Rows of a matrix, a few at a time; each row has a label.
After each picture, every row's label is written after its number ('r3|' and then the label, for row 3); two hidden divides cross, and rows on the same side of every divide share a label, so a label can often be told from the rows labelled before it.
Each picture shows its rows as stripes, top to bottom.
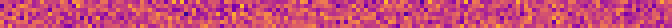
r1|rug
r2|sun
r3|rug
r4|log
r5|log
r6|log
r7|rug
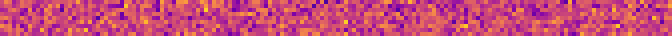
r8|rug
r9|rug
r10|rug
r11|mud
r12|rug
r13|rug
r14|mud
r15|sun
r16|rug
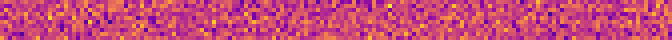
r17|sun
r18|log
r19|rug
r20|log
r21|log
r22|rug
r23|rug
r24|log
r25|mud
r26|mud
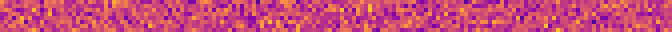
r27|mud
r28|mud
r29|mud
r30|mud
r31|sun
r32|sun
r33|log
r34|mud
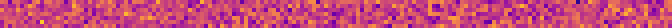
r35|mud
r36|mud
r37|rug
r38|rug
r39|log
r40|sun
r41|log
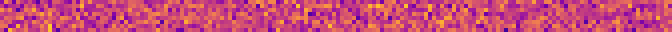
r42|rug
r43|mud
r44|mud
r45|log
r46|sun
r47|mud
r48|mud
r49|log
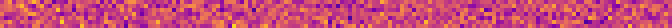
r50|mud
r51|sun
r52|sun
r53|mud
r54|rug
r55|log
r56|log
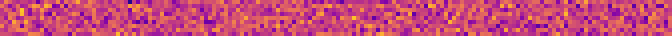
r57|sun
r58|mud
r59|sun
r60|sun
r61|log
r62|log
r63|mud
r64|sun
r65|mud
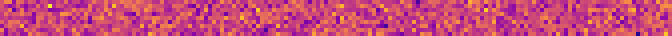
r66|rug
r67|mud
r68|rug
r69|sun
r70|log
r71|log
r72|sun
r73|mud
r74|mud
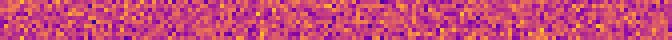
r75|sun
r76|mud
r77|mud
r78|rug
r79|rug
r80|mud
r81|sun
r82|log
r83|log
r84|sun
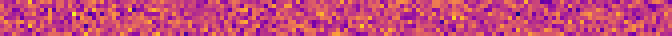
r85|log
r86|mud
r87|log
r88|mud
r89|mud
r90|rug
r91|rug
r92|rug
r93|log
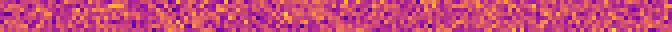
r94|rug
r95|log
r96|sun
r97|mud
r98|mud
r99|sun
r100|log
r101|mud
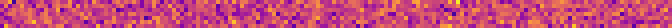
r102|log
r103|sun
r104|mud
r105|rug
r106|log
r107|mud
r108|log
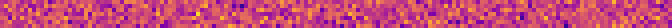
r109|rug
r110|rug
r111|sun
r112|log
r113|sun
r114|rug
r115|mud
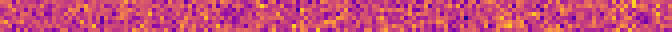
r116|rug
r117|sun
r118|rug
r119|sun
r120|rug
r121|rug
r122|rug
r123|rug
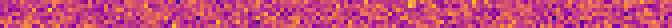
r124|rug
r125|rug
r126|mud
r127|log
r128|rug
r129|log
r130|sun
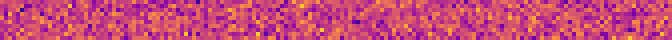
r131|rug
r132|sun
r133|mud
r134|log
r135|log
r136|sun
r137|log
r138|log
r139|rug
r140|rug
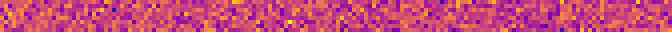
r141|log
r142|sun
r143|sun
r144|sun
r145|log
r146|rug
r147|mud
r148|rug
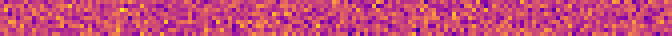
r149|mud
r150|sun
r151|rug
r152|mud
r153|sun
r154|sun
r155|rug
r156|rug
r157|rug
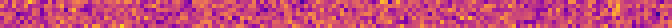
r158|mud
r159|mud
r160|mud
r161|mud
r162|rug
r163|mud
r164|log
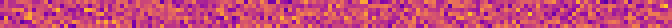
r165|sun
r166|mud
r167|sun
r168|log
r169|rug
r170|mud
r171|sun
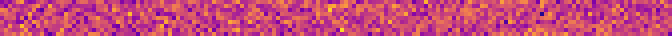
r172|sun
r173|mud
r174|mud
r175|rug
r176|sun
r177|mud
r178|sun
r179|log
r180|sun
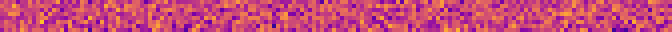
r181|log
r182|mud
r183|rug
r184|log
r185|rug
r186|sun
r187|log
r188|log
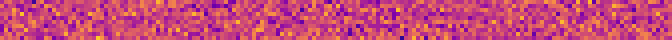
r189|sun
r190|mud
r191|log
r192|sun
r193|mud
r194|log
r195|sun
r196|rug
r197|rug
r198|mud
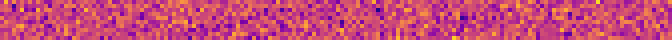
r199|sun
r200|rug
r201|sun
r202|log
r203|log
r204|rug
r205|sun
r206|log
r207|log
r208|mud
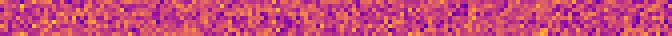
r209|mud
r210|sun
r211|sun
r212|rug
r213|rug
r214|rug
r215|mud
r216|sun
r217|sun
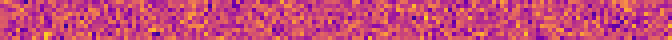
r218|rug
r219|rug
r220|rug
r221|sun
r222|sun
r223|rug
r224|sun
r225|log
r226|rug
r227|mud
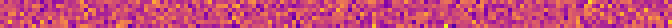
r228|mud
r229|log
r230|rug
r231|log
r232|log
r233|sun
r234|sun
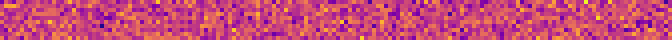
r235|sun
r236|rug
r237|mud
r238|rug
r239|rug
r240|mud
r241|rug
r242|log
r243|sun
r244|log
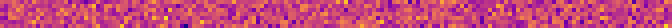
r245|mud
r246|rug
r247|sun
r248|sun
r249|log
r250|mud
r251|log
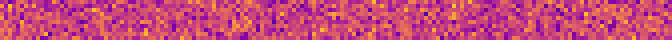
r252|sun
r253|mud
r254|sun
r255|mud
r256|log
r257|sun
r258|log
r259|log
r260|rug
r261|rug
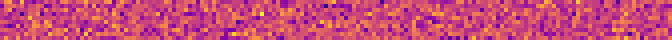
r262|sun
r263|sun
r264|rug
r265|mud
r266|log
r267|mud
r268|mud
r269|rug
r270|log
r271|rug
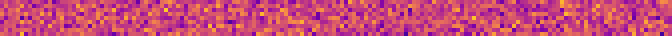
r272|log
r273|sun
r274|mud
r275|log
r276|mud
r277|sun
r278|log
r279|rug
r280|sun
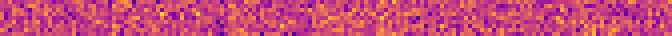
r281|rug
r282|mud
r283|log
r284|log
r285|mud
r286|mud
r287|mud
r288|mud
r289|mud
